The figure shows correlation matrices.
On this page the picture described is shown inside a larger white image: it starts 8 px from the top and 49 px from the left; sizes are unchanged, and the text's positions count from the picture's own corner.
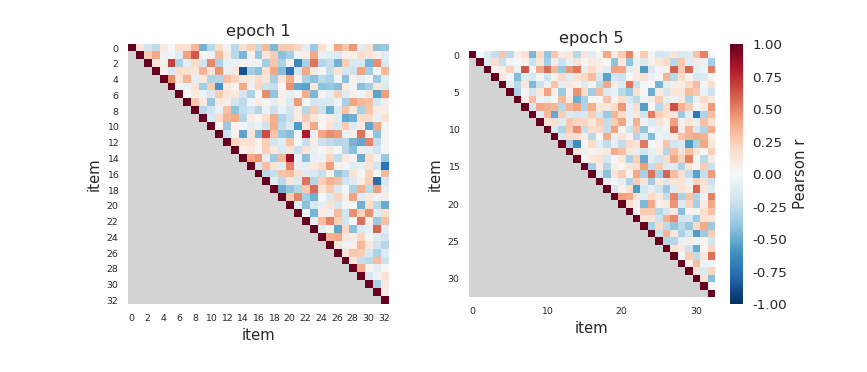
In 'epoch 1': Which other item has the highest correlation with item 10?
2
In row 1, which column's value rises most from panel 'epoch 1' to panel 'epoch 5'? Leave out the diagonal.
14
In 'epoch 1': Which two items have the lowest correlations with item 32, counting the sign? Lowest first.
15, 20
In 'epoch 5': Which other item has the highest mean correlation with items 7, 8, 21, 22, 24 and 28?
16
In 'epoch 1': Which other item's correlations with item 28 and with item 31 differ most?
23
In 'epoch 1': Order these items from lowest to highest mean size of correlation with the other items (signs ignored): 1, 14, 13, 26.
13, 1, 26, 14
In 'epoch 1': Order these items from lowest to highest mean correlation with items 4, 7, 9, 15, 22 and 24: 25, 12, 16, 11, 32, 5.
5, 32, 16, 12, 25, 11
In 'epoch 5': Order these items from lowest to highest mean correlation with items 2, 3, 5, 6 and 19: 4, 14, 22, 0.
0, 4, 22, 14
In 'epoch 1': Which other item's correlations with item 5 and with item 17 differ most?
11
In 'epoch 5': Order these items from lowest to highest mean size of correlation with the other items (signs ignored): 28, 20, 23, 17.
17, 28, 20, 23
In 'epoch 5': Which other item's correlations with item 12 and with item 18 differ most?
30
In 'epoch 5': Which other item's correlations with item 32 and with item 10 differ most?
5
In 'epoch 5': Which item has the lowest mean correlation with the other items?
23
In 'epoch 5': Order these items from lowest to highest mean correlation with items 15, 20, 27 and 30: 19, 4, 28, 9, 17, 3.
3, 28, 4, 17, 19, 9
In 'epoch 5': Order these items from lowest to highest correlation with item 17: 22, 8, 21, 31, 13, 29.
21, 8, 29, 13, 31, 22
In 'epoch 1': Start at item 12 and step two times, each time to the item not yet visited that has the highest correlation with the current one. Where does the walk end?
21
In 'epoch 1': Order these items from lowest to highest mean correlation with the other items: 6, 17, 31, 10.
31, 10, 6, 17
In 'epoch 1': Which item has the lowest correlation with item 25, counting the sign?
8
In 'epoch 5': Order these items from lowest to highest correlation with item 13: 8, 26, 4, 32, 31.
26, 8, 31, 4, 32
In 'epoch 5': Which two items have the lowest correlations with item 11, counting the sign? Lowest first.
8, 24
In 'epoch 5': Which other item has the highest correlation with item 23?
12
